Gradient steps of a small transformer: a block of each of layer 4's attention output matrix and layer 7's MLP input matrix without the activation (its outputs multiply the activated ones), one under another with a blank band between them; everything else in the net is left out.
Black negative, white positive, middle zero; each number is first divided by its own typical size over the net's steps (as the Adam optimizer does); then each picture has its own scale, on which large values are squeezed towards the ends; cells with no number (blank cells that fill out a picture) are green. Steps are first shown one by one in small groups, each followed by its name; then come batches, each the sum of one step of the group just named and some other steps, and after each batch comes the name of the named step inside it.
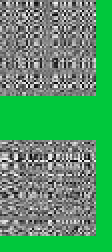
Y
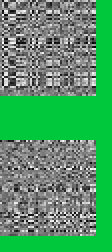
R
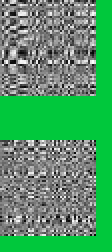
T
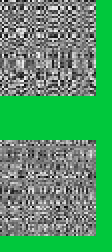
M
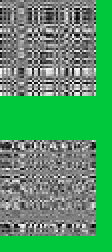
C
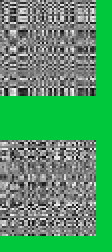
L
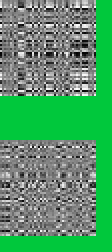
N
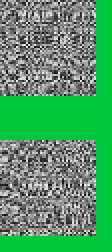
T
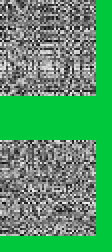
M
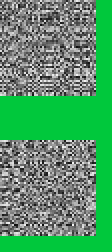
C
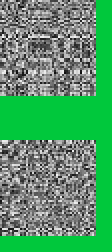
M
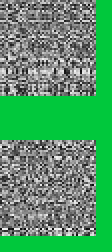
L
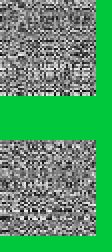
N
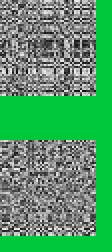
N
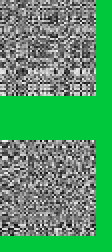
C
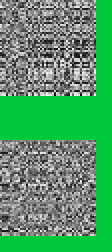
N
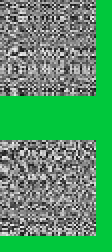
L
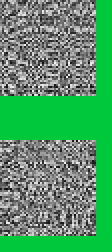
T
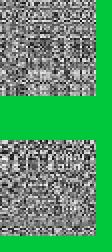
Y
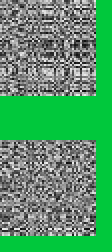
N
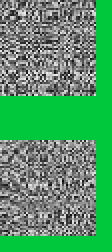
T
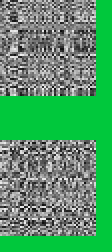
L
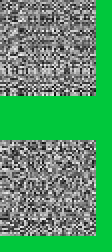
L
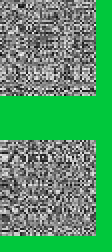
N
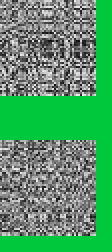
N
